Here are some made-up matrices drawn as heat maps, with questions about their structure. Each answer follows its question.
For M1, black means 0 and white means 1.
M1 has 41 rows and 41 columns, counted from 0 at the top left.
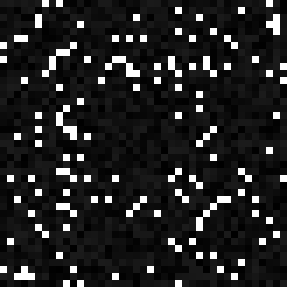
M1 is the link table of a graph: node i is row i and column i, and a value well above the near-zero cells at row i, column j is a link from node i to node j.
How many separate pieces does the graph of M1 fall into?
2
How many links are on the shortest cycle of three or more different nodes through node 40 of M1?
4
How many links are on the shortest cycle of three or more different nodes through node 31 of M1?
6
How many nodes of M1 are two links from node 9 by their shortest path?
9
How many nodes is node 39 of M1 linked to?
5
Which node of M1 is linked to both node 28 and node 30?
node 36
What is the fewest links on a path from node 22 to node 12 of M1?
4
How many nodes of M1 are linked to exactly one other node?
7
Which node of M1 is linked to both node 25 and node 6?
node 10
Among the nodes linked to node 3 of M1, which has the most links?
node 5
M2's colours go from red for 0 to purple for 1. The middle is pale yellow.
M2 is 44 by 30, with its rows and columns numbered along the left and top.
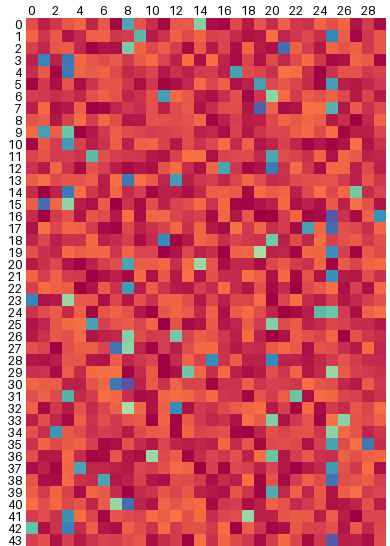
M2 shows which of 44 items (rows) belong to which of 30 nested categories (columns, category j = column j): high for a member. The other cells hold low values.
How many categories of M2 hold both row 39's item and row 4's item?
0
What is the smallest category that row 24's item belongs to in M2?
24
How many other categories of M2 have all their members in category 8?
4
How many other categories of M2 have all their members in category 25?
10
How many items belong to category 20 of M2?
9
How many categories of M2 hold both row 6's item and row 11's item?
1
